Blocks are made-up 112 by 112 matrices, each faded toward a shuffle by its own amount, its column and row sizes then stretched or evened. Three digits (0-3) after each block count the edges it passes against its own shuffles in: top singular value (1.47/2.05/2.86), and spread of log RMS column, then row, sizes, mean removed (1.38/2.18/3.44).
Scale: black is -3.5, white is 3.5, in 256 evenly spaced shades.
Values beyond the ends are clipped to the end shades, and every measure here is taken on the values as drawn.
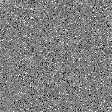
1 1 0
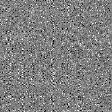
2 2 1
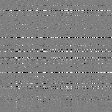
3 1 3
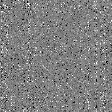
1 2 1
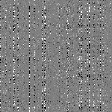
2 3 1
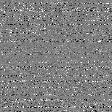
0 0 3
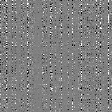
2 3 2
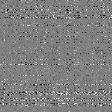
2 1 3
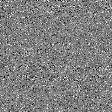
0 0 2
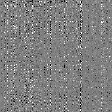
2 3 2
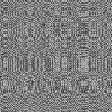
3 2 0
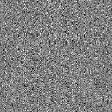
2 2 0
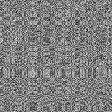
3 0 0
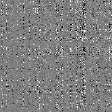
1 3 2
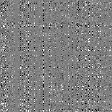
1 3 2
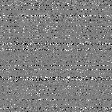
0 1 3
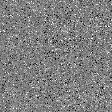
0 1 1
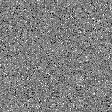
1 0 0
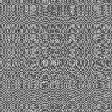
3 0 1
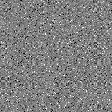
2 0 0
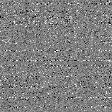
1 1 2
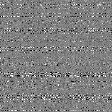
2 1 3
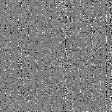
0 3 1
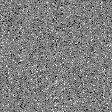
0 1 0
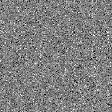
1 1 1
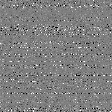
0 1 3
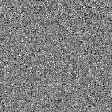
1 0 1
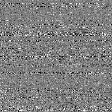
0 1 3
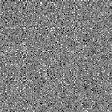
2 1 1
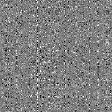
2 2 1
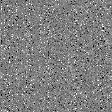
0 2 0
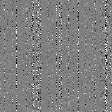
1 3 0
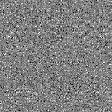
2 0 1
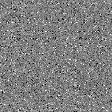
1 0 1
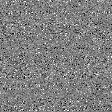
0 0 2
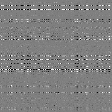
3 1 3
